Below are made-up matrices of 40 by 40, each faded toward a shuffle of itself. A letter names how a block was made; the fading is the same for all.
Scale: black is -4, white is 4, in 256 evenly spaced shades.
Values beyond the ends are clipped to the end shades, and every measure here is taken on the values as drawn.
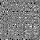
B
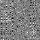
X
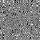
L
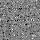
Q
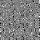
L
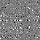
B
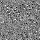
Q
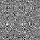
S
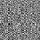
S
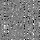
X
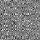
S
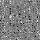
L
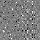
L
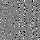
X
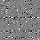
B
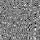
L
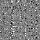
L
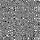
B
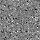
Q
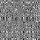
S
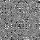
L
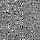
L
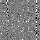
X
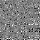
B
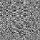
S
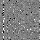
X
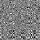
S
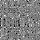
L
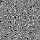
L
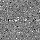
Q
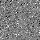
Q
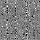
X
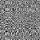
S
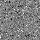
Q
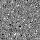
Q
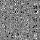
L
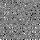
B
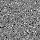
Q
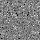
Q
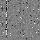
X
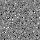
Q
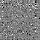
L
